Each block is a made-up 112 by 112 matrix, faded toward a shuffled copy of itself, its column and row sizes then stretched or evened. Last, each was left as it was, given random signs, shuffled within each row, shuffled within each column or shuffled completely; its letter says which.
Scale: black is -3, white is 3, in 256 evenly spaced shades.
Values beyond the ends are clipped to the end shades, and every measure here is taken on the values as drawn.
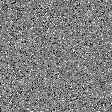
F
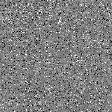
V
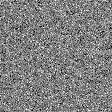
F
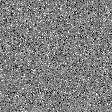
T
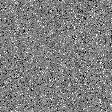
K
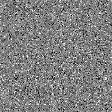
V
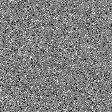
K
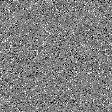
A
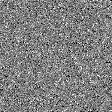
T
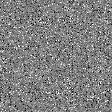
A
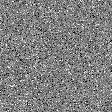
F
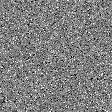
F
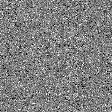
K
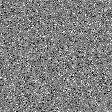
F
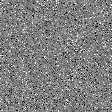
K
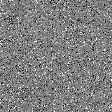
K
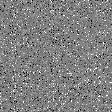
A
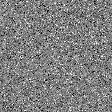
T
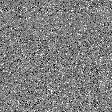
T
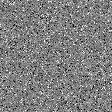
F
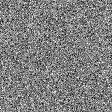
F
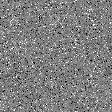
K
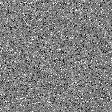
T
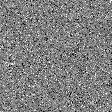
F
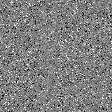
K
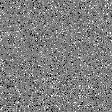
V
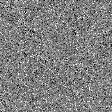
K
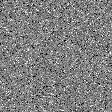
F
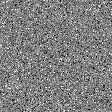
F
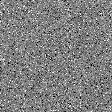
K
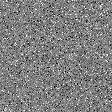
F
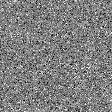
T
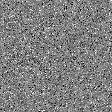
K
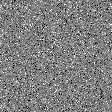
F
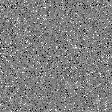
A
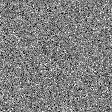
F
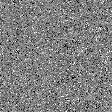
K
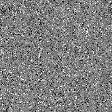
V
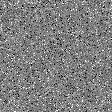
F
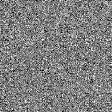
V
